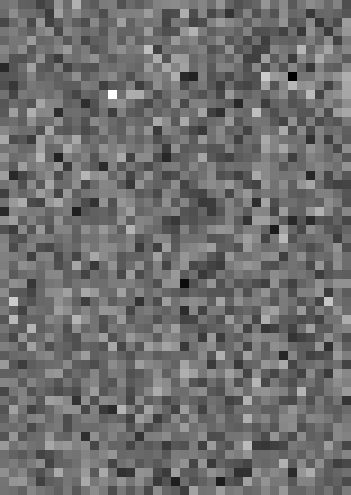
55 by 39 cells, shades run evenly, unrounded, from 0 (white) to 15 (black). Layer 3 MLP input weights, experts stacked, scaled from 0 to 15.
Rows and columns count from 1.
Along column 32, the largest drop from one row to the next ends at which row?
41
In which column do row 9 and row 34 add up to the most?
33
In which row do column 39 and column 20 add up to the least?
9
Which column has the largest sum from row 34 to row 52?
15
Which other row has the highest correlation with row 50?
45
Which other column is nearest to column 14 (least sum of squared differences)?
8
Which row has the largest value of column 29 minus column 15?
23
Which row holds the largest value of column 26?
2
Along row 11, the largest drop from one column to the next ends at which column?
13
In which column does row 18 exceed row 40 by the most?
25
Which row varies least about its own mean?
51
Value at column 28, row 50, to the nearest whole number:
4
